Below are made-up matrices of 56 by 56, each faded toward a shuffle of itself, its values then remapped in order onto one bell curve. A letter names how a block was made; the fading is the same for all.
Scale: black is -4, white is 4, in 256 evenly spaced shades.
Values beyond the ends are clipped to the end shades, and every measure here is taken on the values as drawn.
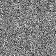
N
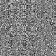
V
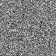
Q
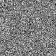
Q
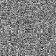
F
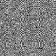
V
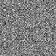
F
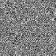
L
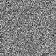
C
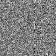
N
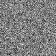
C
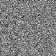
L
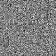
F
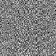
V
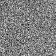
N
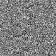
F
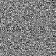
L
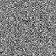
L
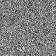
C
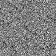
N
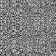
V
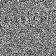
Q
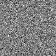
N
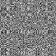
V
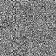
L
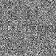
L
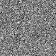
N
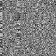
V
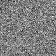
Q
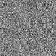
F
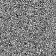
C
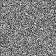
Q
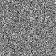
C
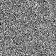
N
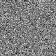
C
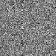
F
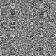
V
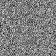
L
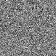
Q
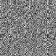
V
